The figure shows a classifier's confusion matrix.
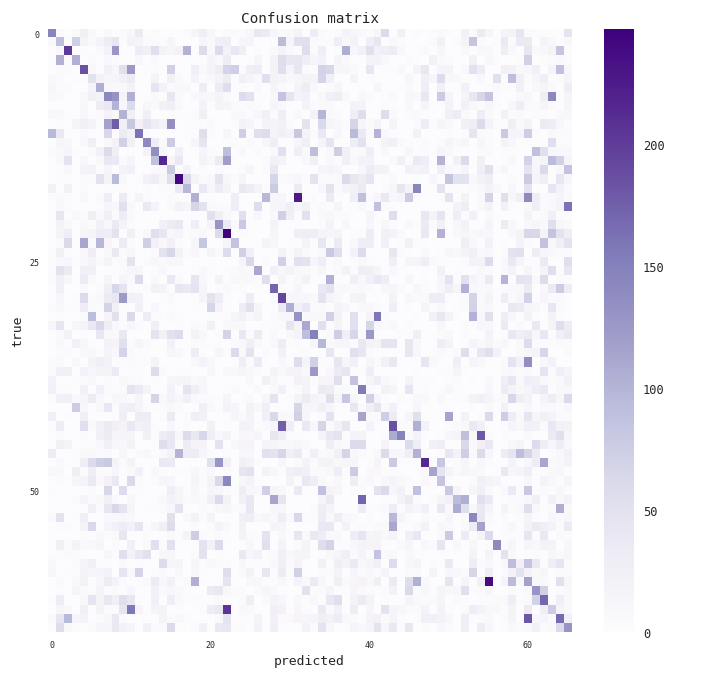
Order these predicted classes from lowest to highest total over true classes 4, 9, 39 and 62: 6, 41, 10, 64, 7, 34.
41, 6, 7, 64, 34, 10
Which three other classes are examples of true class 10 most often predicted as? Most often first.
8, 15, 7
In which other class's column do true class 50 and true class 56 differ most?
46
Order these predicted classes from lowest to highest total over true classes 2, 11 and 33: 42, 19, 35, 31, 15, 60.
35, 42, 15, 31, 19, 60
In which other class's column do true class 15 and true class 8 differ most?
65
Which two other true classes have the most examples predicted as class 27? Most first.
18, 50
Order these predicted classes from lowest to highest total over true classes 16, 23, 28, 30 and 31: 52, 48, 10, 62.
48, 10, 62, 52
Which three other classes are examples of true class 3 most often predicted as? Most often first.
1, 60, 29
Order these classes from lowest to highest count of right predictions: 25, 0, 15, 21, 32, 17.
25, 15, 17, 32, 21, 0
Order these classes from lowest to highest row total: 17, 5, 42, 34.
34, 5, 17, 42
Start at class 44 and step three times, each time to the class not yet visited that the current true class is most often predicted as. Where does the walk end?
29
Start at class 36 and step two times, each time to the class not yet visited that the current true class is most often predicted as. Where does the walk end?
55
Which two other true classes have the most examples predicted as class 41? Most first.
31, 11
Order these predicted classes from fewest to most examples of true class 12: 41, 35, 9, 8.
41, 8, 35, 9
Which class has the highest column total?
60
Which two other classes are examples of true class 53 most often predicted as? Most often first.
43, 31
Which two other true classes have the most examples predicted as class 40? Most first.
33, 32
